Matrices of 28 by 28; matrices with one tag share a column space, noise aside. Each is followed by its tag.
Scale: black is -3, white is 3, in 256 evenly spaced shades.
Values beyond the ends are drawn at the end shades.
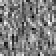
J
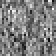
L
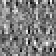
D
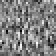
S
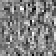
J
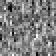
J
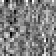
L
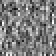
J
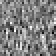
S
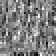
J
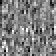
D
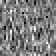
S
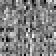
L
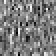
J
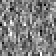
J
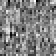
L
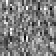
J
